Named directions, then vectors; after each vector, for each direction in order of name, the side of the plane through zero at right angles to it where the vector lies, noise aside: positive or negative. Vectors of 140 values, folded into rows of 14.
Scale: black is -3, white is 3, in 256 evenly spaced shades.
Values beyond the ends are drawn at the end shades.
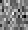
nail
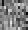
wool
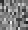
positive, positive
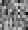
negative, positive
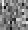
negative, negative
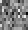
negative, positive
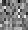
negative, positive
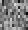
negative, positive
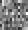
positive, negative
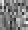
negative, negative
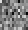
negative, positive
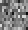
negative, positive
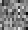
negative, positive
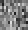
positive, positive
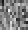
positive, positive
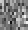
negative, negative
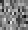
positive, positive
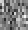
negative, negative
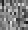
positive, positive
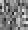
negative, negative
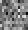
negative, positive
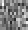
negative, negative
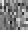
negative, negative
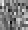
negative, negative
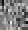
positive, positive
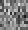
positive, positive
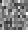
positive, negative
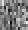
negative, negative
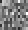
positive, negative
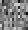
negative, positive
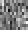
negative, negative
